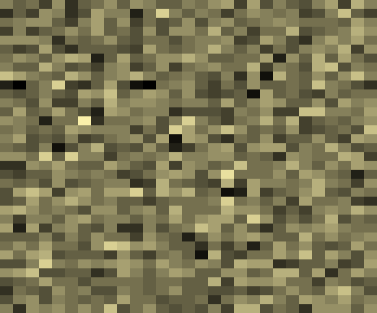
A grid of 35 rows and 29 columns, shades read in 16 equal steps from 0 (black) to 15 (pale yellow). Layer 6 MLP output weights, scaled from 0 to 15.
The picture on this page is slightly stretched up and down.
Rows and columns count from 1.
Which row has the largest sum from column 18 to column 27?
34
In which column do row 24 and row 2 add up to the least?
24
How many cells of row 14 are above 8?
7
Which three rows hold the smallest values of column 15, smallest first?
27, 17, 13
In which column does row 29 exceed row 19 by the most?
1
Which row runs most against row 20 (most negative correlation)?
16
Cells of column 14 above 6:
21
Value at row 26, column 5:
8
